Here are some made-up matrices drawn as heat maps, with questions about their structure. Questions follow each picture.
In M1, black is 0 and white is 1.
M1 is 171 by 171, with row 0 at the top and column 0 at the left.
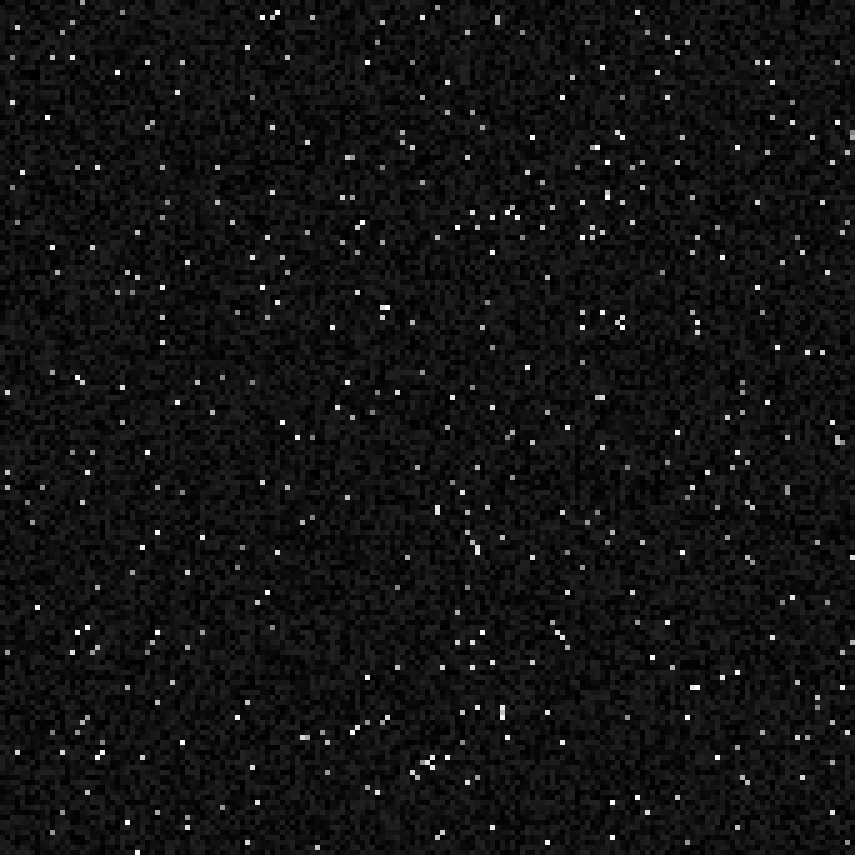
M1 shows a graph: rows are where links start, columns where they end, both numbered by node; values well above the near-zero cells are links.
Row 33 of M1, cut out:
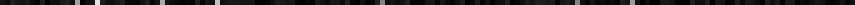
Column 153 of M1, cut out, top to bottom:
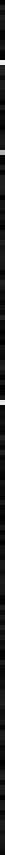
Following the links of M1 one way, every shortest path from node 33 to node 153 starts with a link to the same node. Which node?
node 32
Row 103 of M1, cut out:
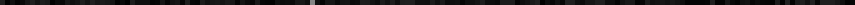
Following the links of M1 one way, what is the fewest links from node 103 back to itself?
7
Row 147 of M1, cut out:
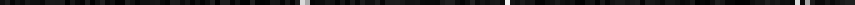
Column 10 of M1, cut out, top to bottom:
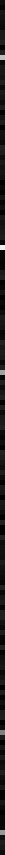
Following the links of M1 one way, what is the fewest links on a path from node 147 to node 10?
5
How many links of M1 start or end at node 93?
10
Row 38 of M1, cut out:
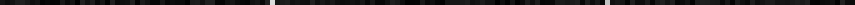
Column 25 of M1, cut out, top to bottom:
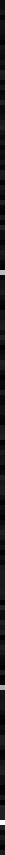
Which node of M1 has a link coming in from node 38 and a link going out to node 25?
node 54
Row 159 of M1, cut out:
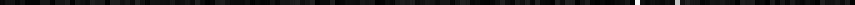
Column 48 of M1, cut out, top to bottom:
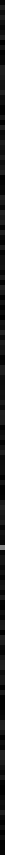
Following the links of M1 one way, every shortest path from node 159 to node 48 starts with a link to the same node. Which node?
node 127
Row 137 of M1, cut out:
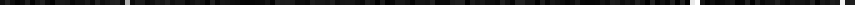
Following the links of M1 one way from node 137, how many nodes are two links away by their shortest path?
7
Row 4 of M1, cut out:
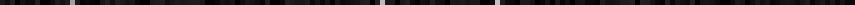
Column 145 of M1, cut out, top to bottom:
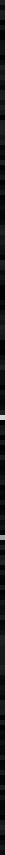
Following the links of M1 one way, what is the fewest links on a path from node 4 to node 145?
5
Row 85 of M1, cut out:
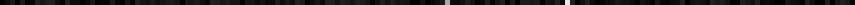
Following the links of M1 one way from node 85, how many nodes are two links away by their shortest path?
3
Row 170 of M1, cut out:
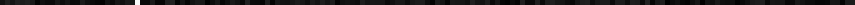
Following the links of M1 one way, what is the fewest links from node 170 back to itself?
2
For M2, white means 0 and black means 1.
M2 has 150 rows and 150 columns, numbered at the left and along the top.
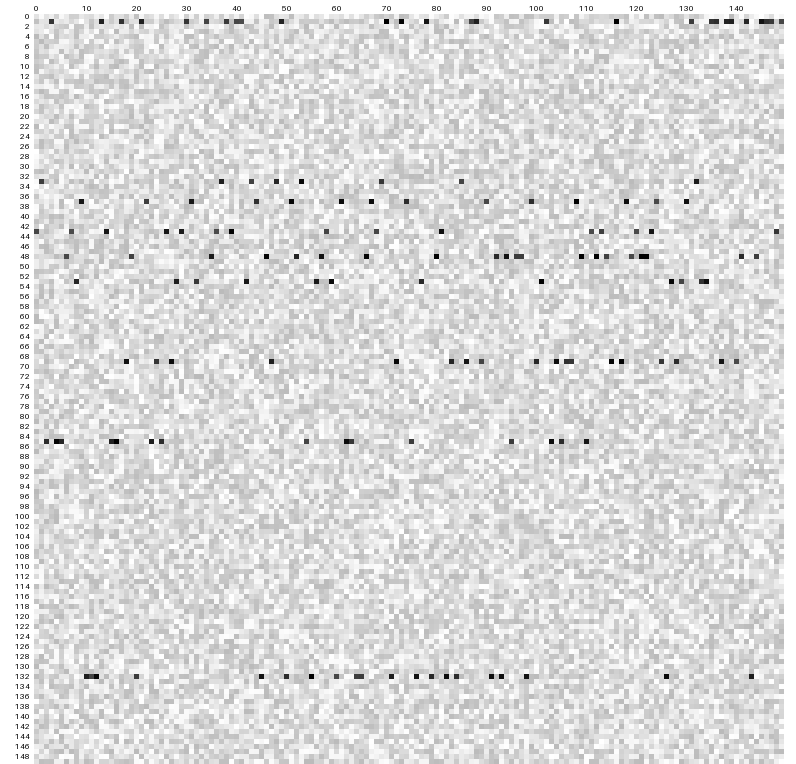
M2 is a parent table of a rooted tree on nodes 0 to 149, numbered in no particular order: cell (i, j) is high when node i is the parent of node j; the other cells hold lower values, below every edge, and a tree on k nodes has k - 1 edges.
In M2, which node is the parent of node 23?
85
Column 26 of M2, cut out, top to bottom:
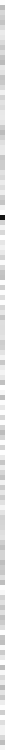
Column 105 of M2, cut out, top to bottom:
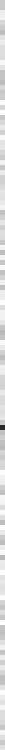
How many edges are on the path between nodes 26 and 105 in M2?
4
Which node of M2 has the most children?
1
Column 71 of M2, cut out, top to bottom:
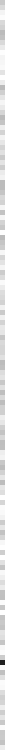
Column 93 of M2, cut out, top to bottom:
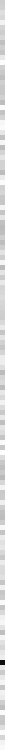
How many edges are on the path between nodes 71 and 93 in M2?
2
